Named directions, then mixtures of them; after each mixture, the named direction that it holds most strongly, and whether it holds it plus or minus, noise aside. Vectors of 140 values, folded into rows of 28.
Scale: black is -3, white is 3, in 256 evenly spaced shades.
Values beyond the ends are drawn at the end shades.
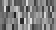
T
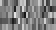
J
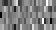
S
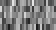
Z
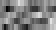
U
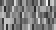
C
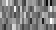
S, minus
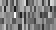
T, minus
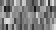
C, plus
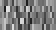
T, minus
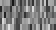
Z, minus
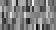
Z, plus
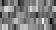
U, minus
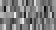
T, minus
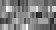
U, minus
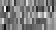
T, plus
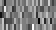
C, minus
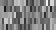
T, minus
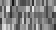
Z, minus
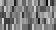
C, minus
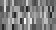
T, plus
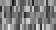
Z, minus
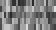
Z, minus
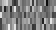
S, minus
